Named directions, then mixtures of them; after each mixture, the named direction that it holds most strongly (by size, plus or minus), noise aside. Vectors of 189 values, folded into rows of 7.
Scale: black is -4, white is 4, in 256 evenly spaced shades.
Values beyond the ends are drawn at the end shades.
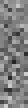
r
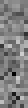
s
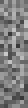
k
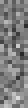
k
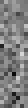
s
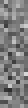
r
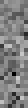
s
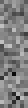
s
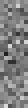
r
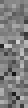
s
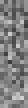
k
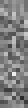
k
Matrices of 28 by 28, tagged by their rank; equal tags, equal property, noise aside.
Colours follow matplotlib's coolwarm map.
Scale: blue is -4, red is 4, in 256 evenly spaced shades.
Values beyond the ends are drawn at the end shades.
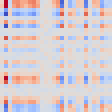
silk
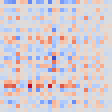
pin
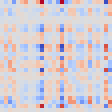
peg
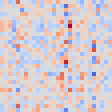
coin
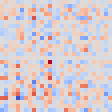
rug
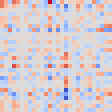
pin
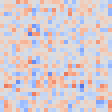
coin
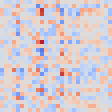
rug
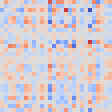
pin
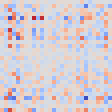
pin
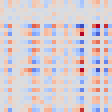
silk
